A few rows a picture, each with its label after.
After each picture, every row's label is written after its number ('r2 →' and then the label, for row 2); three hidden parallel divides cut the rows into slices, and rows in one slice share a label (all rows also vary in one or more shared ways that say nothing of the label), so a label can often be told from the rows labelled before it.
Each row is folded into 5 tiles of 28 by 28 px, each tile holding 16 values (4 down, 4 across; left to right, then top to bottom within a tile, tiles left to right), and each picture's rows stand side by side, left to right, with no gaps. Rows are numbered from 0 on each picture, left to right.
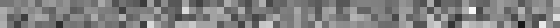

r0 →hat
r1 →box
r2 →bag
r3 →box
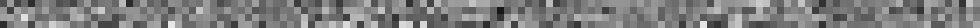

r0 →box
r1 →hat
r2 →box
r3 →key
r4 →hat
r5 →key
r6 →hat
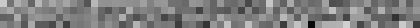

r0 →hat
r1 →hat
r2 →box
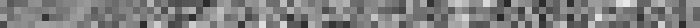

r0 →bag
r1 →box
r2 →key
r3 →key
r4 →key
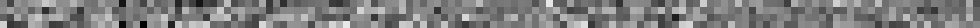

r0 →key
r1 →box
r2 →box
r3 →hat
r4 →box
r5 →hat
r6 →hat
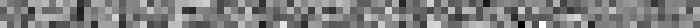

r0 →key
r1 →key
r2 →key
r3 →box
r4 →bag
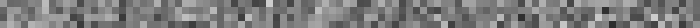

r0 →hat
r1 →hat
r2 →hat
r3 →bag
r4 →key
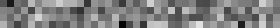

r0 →key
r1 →box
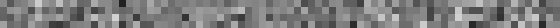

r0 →key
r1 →bag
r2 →hat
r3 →key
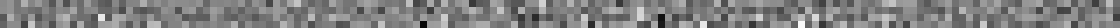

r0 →hat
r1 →bag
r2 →hat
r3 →box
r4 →box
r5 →key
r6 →hat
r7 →hat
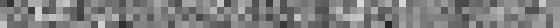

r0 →key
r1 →bag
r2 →bag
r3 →bag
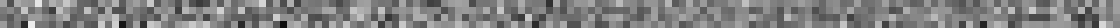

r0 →key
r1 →box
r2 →box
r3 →bag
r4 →hat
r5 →hat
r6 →hat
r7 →box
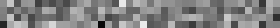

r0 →box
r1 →key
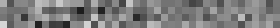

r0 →key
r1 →bag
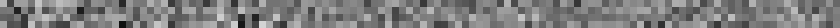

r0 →key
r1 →box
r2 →bag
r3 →hat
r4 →bag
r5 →hat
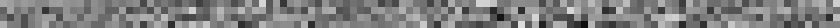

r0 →hat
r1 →box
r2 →bag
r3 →key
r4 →key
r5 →bag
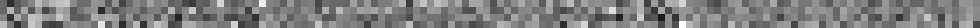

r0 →key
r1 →box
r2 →bag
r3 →hat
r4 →box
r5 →hat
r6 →bag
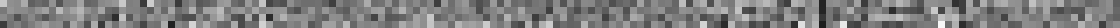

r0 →bag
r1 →box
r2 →bag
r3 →bag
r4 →bag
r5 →key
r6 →key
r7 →hat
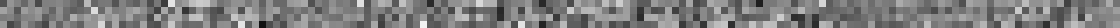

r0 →hat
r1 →key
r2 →bag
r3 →key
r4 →key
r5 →box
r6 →hat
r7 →hat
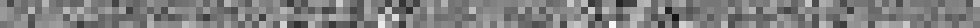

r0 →bag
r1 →bag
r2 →key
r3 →bag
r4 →box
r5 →bag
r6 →bag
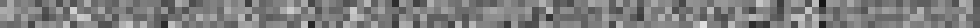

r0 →bag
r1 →hat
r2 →bag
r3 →bag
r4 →hat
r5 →key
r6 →bag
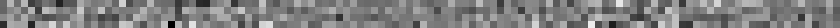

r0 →box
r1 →box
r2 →bag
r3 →hat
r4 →key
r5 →hat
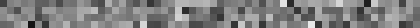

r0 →bag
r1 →key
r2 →key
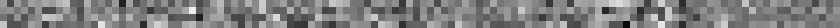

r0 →key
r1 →box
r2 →key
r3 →bag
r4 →key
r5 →bag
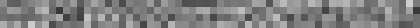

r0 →hat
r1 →bag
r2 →hat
